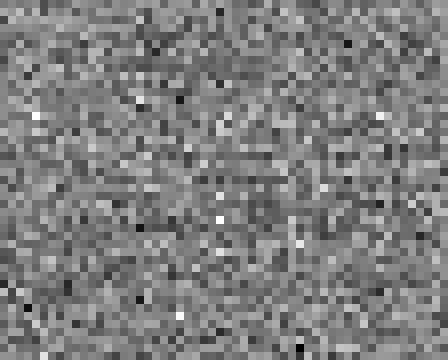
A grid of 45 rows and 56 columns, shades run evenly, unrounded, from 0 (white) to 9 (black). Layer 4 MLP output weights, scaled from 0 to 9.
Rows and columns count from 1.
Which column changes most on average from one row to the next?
48
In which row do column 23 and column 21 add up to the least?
40
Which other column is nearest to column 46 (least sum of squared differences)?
30
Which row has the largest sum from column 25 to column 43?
23
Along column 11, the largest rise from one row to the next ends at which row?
6
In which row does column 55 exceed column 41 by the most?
24
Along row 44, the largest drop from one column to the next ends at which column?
39
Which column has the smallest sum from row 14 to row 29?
37
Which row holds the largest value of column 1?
36
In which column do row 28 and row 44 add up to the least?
28
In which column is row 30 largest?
53
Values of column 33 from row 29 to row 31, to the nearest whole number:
5 5 3
